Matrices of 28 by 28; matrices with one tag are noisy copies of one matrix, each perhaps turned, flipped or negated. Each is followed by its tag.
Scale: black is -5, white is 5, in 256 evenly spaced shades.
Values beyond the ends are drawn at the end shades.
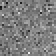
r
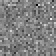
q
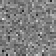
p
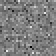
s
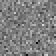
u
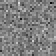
p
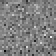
q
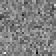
p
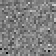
r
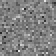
q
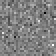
s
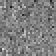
r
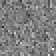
r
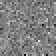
u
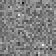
s
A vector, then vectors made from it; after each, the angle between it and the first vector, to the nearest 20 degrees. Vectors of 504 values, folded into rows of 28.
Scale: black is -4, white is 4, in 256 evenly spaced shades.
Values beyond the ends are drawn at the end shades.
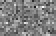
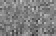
60 degrees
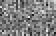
80 degrees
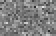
20 degrees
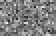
20 degrees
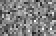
100 degrees
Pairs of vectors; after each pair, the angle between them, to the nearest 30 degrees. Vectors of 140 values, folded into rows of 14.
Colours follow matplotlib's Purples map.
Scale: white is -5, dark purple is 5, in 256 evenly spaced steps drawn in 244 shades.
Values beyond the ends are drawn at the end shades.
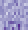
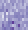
60 degrees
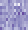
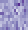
120 degrees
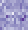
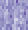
90 degrees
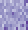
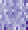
30 degrees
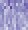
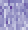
30 degrees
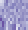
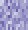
60 degrees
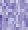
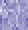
30 degrees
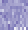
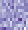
60 degrees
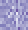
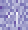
30 degrees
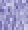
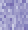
150 degrees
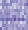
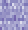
30 degrees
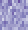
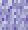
150 degrees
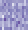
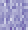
90 degrees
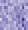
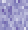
120 degrees
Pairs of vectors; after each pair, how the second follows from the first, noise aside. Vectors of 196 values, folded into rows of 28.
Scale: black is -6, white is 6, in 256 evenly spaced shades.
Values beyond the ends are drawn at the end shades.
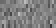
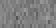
wrapped around, shrunk.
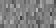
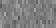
reversed, negated, shrunk.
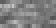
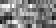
scaled up.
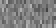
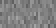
reversed, negated, shrunk.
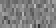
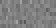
wrapped around, shrunk.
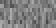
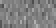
negated, partly zeroed.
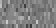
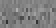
negated, partly zeroed.
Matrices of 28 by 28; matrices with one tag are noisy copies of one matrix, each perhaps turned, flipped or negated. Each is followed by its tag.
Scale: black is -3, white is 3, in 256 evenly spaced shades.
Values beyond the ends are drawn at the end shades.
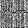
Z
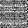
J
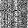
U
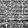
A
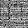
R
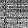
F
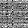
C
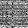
C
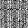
R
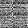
Z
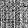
A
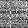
U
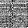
Z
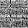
U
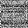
J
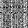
C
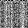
J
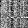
U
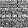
U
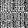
Z
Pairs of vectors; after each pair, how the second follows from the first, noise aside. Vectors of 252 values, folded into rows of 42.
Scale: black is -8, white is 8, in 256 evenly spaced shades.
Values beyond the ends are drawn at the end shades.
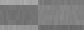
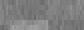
wrapped around, shrunk.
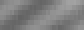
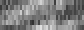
wrapped around, scaled up.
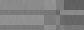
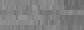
shrunk.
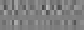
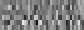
reversed, negated, scaled up.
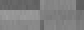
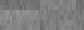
shrunk.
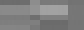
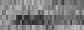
reversed, negated, scaled up.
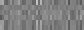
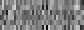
reversed, negated, scaled up.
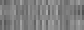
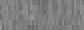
wrapped around, shrunk.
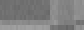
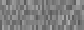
shuffled.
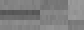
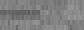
shrunk.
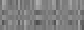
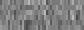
wrapped around, negated.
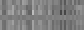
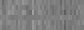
shrunk.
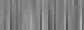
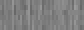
wrapped around, shrunk.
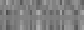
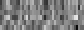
reversed, negated, scaled up.
